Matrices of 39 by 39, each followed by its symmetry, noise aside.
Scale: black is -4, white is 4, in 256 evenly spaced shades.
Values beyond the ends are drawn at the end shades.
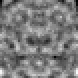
mirrored left to right.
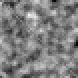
no symmetry.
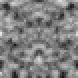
mirrored left to right.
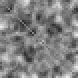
symmetric.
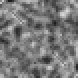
symmetric across the other diagonal.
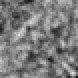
symmetric.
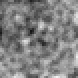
symmetric.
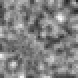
symmetric across the other diagonal.
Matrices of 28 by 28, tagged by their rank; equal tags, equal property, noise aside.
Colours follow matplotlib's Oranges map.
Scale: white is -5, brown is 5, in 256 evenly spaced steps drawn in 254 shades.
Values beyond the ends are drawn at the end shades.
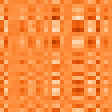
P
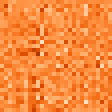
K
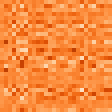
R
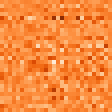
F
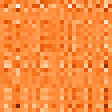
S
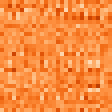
F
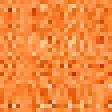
F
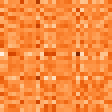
S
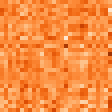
R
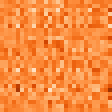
F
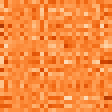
R
